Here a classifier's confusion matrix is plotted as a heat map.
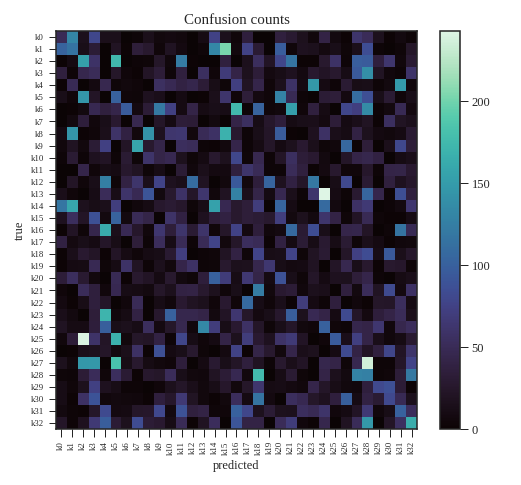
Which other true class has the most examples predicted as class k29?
k24
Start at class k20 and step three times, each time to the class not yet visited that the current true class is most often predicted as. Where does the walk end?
k15
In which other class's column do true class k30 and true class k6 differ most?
k16
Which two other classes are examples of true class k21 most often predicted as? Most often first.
k18, k30
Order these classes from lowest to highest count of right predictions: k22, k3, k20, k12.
k3, k22, k20, k12
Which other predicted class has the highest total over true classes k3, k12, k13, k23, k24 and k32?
k4
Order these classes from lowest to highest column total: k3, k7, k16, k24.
k7, k24, k3, k16
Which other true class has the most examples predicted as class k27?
k28
